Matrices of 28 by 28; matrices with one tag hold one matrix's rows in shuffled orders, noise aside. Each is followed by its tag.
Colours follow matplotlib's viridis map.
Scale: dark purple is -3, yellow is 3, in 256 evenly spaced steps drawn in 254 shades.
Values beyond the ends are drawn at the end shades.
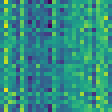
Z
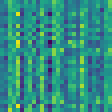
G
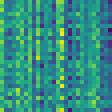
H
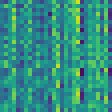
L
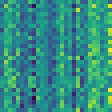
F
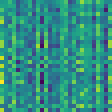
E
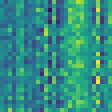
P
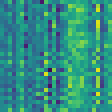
P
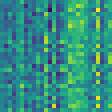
P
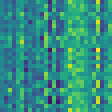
P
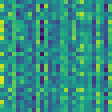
E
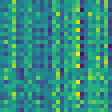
L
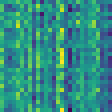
H
